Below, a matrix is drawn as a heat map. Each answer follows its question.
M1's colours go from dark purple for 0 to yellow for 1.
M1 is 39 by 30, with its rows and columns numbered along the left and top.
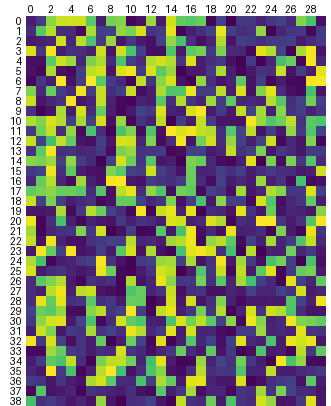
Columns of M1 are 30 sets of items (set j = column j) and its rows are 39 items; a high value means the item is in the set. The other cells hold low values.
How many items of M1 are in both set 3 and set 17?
9
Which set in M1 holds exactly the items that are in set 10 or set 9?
2
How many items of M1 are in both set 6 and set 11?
8
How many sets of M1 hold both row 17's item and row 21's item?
8
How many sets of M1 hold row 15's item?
7
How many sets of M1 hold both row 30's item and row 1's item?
8
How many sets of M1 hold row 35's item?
10
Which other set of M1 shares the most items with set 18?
15
